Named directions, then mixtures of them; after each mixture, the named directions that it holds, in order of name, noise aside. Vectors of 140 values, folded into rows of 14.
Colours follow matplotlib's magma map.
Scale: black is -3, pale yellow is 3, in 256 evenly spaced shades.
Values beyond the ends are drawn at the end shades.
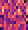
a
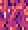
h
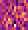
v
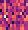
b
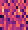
a.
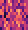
a, b, h.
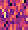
a, b, h.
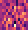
v.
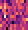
a, b, h.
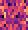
a, h.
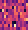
a, b, v.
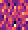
a, h, v.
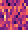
a, h, v.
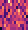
a, b, h.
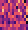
a.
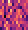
a, b, h.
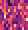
b, h, v.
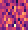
v.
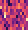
b, h.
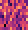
h.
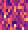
b, h, v.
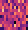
a, v.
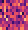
b.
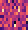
a, v.
